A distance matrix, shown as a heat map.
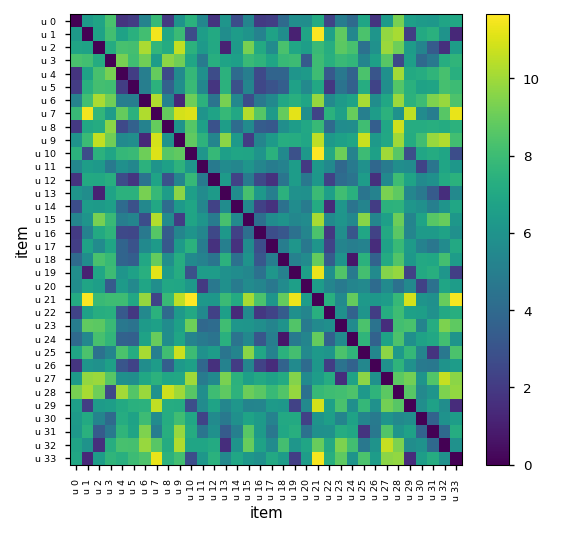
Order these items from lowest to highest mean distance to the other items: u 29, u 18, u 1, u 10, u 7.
u 18, u 29, u 1, u 10, u 7
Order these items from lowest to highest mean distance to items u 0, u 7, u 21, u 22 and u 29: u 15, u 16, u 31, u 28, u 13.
u 16, u 31, u 13, u 15, u 28
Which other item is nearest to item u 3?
u 28
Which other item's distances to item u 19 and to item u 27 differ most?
u 1
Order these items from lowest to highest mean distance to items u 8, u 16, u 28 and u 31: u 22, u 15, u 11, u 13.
u 22, u 11, u 13, u 15
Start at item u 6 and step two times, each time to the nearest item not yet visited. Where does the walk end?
u 15
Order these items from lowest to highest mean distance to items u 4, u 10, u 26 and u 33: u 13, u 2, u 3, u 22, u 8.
u 22, u 8, u 13, u 2, u 3
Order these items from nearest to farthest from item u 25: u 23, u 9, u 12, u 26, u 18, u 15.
u 26, u 12, u 18, u 23, u 15, u 9
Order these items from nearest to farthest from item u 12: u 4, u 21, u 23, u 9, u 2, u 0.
u 0, u 4, u 23, u 9, u 21, u 2
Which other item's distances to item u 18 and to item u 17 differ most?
u 24
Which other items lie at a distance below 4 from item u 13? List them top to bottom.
u 2, u 31, u 32
